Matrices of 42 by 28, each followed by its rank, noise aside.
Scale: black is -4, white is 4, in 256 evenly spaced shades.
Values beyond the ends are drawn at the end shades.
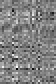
three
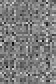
four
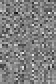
five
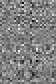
four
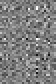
four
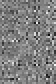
four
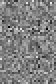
six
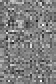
six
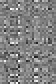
three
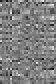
three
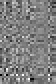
three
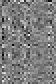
four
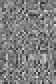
five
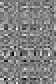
three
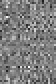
five
